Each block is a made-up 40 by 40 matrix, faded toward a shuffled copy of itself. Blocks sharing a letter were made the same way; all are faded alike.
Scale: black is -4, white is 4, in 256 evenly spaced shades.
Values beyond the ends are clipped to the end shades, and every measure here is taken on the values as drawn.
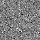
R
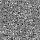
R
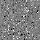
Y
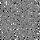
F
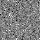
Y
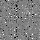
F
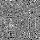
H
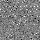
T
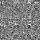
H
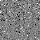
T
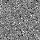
R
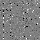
F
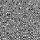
H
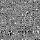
H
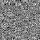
H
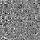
H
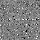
T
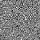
H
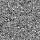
R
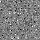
T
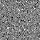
Y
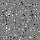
F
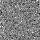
R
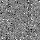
Y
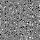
Y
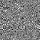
H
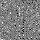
Y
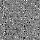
Y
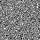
R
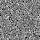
R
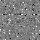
T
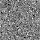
R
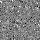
T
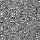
H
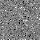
T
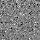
T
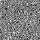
Y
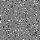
F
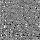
T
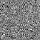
H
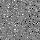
T
